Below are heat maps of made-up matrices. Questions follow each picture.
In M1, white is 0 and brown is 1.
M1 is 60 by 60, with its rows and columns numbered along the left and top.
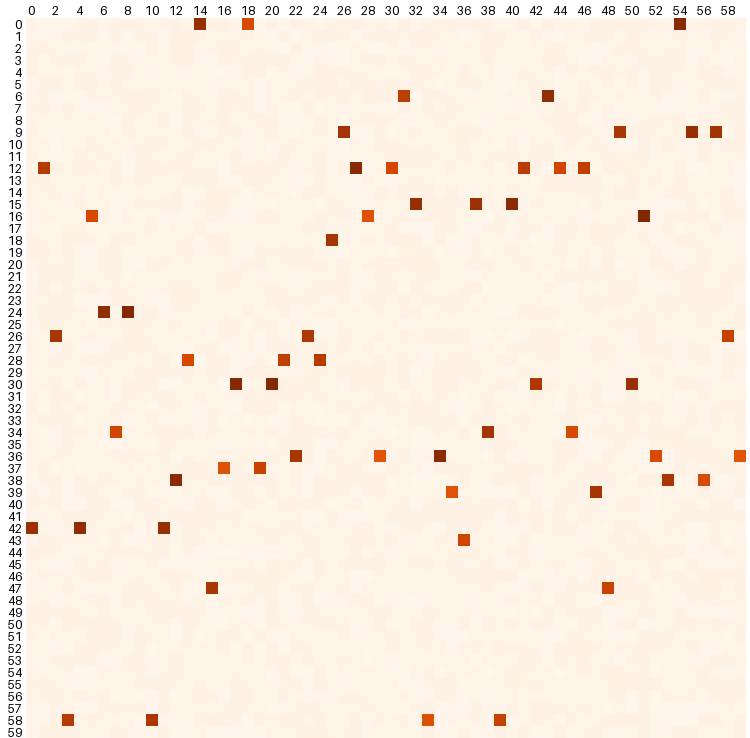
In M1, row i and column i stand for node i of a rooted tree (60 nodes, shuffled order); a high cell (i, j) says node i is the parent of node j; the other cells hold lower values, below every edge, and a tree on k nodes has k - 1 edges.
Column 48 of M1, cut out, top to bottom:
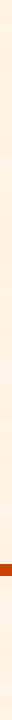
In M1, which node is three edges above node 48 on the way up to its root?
58
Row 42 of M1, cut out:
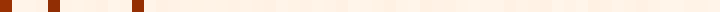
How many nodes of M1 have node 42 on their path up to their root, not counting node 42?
7
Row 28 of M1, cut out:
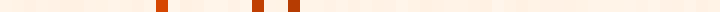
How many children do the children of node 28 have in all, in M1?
2
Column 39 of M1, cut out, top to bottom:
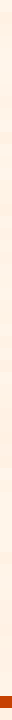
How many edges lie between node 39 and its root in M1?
3
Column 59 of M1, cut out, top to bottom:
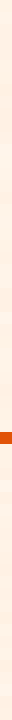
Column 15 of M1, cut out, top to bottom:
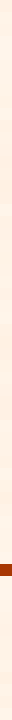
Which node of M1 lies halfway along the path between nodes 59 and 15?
24
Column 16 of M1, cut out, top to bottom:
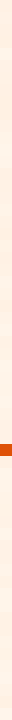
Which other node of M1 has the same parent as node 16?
19
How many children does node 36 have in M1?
5
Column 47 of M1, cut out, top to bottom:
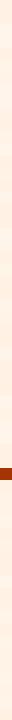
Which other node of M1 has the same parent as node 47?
35
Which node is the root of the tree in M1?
9
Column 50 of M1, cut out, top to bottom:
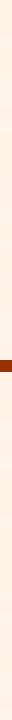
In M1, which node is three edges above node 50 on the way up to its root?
38
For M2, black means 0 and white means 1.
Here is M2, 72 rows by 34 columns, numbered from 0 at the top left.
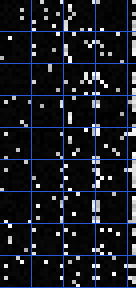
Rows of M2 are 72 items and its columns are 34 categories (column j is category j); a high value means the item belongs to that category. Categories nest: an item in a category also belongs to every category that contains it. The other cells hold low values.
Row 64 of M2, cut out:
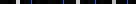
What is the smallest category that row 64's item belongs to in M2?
4
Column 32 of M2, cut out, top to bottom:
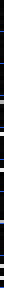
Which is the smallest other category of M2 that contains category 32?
1
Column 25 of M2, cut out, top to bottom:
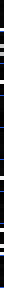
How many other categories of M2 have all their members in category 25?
3
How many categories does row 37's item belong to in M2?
3
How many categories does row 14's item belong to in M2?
2
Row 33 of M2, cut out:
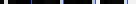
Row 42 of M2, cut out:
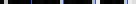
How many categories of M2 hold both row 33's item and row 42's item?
7
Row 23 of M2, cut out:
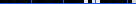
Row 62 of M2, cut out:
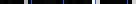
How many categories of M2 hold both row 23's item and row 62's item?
3
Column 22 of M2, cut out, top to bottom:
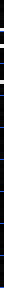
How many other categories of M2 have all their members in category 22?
1
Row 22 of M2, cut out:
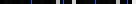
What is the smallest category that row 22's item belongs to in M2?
29
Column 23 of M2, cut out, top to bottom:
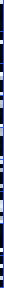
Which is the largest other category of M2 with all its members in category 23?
15
